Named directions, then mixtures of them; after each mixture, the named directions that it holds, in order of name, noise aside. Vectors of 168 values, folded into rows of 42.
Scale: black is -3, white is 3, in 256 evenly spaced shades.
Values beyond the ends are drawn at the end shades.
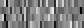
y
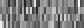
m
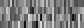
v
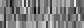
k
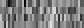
k, m.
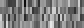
k, m.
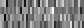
m, y.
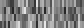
k, v.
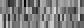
k, m.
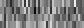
k.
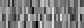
m, v.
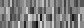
v.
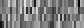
m.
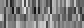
k.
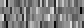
y.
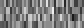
v, y.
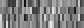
k, m.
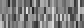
m, v.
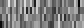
m.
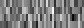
v, y.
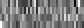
k, m.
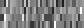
k, y.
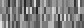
m.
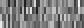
m.
